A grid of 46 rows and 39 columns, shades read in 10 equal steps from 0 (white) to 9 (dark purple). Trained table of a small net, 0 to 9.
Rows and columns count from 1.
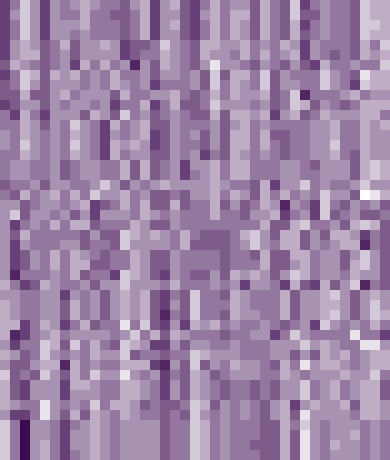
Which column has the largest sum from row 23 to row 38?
17
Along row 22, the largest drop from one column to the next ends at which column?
33
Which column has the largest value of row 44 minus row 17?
3
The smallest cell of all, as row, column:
20, 37
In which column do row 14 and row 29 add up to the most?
29
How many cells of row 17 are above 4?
18
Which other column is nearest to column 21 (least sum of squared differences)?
23
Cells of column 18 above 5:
1
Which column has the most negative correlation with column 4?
13
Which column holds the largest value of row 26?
2
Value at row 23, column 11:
5
